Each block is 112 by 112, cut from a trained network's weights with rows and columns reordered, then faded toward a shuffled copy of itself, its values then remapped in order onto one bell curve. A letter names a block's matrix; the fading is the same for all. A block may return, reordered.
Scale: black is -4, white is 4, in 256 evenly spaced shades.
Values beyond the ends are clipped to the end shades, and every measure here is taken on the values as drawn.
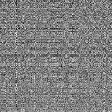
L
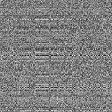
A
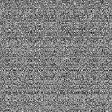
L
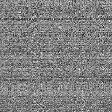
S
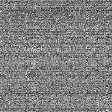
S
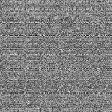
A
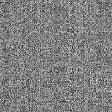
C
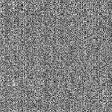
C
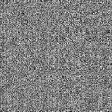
C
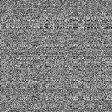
A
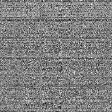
S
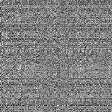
L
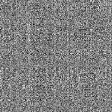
C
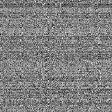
S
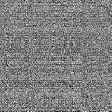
L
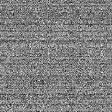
S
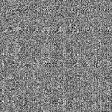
C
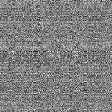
A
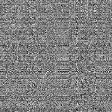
L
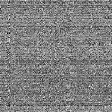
S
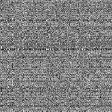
L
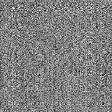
C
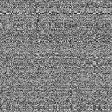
A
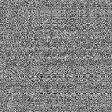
A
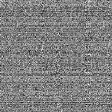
S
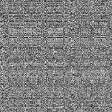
L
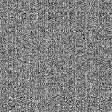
C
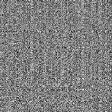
C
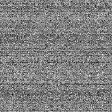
S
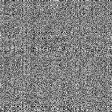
C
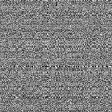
A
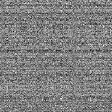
S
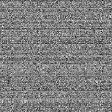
S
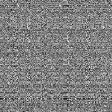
L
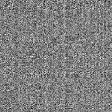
C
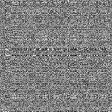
A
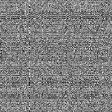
L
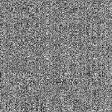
C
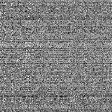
S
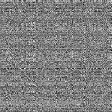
L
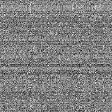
S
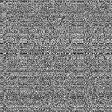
A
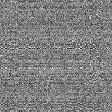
A
